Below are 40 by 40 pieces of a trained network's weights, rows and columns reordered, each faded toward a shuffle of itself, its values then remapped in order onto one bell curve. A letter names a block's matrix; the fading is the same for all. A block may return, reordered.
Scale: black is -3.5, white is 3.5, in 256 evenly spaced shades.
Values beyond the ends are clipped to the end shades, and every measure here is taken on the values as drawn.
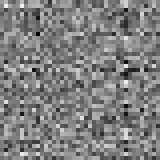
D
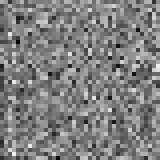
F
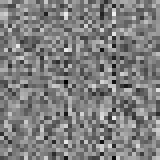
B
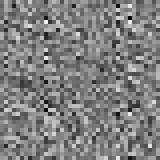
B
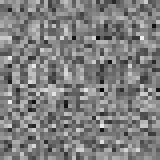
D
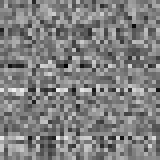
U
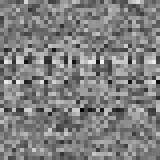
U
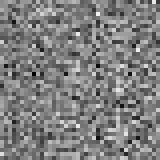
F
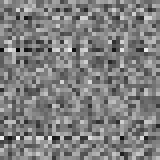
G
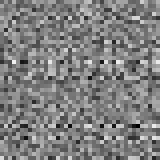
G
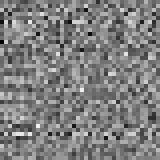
G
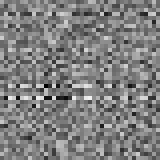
U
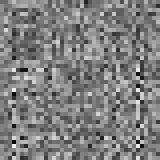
B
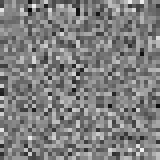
B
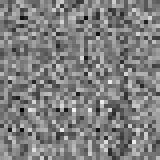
F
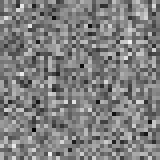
F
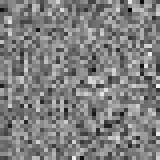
F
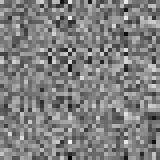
B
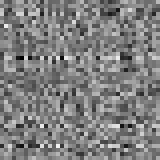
G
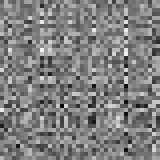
D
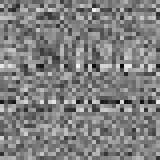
G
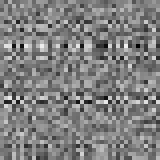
U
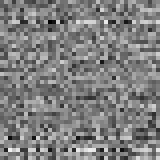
U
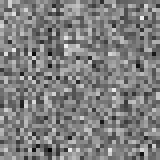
F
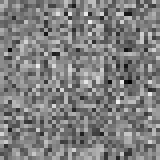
F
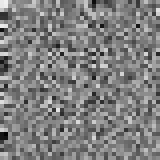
B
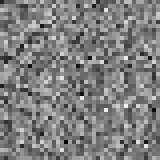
F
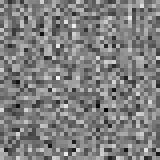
F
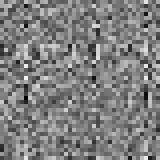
B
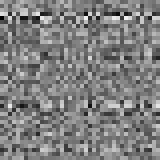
U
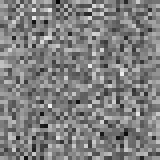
F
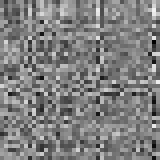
D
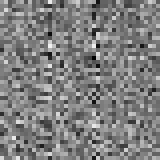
B
